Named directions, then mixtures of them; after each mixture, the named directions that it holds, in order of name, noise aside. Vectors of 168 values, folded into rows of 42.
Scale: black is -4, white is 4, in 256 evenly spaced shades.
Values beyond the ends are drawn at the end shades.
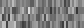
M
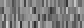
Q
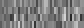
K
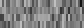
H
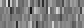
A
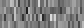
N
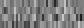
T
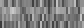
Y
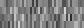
H, K, Y.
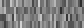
H, N.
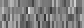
M, N, Y.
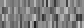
Q, T.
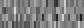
T.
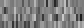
T.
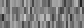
H, M.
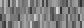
A, H, Q.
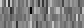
A.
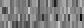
H, T.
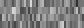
M, Q, Y.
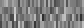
K, N, T.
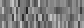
N, Q.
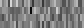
A, H, M.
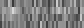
Y.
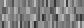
Q, T.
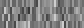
M, N, T.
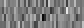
N, Q, T.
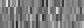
A, N, T.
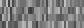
A, M.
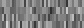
Q.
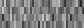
H, M.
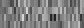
K, N.
